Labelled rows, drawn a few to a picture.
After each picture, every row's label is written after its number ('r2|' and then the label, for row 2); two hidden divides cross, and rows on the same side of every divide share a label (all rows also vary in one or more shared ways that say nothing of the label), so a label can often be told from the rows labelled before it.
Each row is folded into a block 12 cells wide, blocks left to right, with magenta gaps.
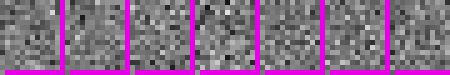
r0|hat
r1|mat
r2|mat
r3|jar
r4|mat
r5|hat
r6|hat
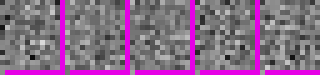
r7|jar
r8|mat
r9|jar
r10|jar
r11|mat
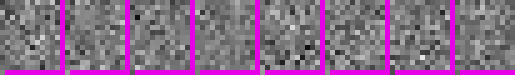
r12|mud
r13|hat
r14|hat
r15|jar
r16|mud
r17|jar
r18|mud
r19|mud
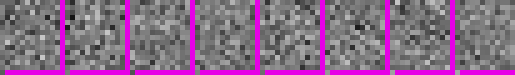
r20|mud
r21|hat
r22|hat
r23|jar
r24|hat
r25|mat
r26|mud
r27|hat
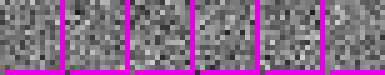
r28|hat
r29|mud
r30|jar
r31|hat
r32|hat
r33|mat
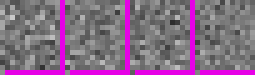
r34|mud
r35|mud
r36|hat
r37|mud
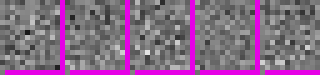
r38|hat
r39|hat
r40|mud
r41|mud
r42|hat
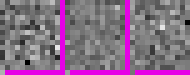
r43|mud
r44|mud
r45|jar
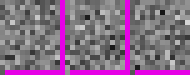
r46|hat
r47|jar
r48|hat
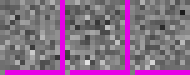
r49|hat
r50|mud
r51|jar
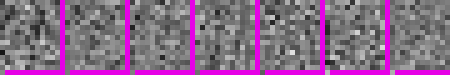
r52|hat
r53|mat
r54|jar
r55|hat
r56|hat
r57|jar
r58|jar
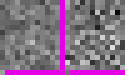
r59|mud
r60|jar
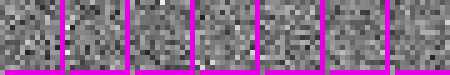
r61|jar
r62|mud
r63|jar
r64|hat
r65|mat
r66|hat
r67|hat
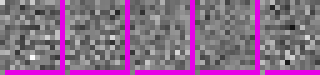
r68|hat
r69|jar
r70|hat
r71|hat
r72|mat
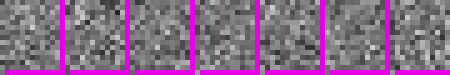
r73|hat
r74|hat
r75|mud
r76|mud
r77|jar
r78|mat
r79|mud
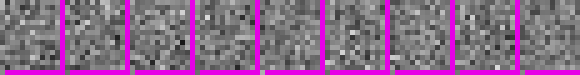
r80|mat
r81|mud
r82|hat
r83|jar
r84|hat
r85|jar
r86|hat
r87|jar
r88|mud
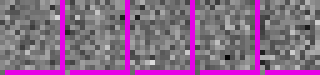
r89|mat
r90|mud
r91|mud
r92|mud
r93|hat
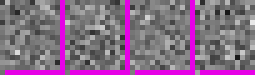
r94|jar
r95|mat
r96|mud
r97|hat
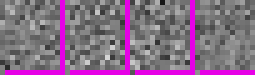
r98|jar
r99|jar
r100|mat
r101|jar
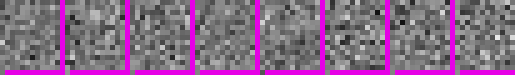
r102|mud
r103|mud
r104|hat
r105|mud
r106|mat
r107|mud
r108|hat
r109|hat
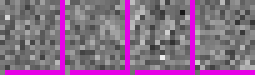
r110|mud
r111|mud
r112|mat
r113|mud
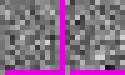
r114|jar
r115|hat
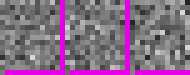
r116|hat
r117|mud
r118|mud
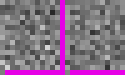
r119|hat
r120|jar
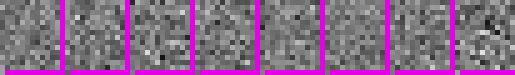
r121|mat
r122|jar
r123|jar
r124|jar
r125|mud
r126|jar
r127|mud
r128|jar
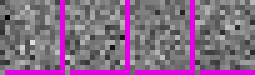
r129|mud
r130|mat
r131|hat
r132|jar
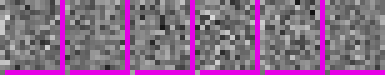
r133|mat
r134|jar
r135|mat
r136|jar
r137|hat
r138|mat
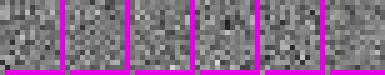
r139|jar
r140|jar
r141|jar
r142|mat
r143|mud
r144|jar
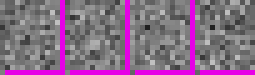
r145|hat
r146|mud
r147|mat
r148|mat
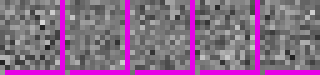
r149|jar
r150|mud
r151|jar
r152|hat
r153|mat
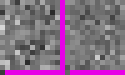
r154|mat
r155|hat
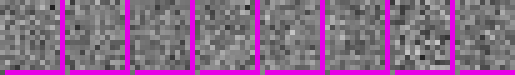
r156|hat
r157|mud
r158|hat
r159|mat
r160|mud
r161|mat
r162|mud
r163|mat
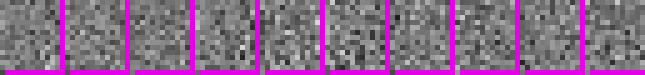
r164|mud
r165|mud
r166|jar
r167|jar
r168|mud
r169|mat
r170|hat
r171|jar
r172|mud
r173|jar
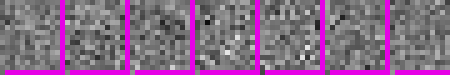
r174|hat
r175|jar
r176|hat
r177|mud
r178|mud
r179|mat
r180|hat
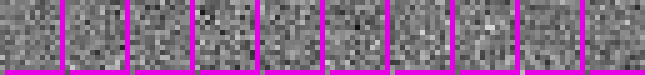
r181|mat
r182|mud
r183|jar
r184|jar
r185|jar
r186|mat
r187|hat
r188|mud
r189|mud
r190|mat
